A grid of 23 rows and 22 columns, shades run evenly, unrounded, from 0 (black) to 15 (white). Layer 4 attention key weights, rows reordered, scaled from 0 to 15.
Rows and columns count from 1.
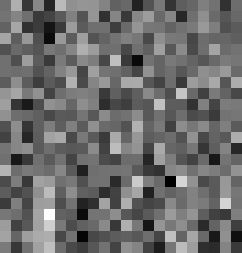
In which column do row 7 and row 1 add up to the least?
13
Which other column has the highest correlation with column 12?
10
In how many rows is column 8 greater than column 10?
11
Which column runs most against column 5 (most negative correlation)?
8
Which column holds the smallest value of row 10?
3
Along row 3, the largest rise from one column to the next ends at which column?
7
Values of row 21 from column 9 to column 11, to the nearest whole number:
6 8 3
